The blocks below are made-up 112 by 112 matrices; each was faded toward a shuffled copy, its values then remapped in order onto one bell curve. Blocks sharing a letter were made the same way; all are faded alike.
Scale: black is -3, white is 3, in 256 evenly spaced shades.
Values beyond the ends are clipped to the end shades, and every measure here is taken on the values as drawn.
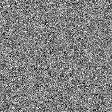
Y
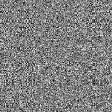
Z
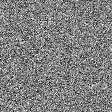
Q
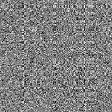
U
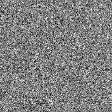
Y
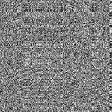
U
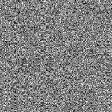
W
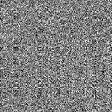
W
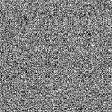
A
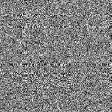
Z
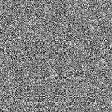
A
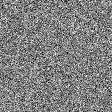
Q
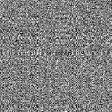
U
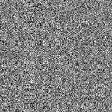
A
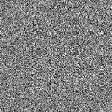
A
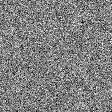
Q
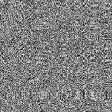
W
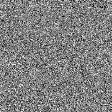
Y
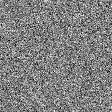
Q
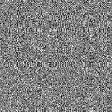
U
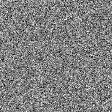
Y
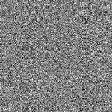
A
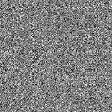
A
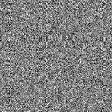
W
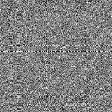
Z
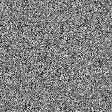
Y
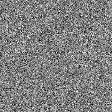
Y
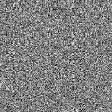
W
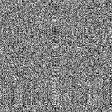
W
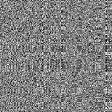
U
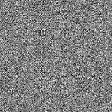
W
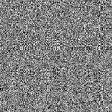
W
